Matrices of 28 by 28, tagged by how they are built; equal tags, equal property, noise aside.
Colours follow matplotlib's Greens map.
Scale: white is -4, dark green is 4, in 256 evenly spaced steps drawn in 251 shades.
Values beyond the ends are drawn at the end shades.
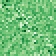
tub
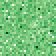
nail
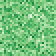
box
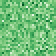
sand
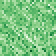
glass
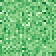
sand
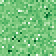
nail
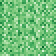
box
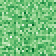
box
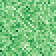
glass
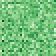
sand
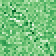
tub
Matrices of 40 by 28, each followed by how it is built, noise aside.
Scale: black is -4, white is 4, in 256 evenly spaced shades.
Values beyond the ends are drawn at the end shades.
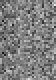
repeating rows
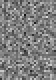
repeating rows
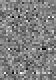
uneven rows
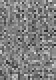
blocks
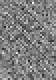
Toeplitz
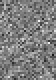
Hankel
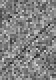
Hankel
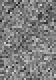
Hankel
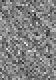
Toeplitz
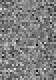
repeating rows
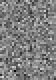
repeating rows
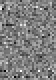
uneven rows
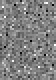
sparse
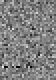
uneven rows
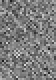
Toeplitz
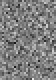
noise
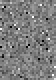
sparse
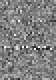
uneven rows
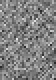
Hankel
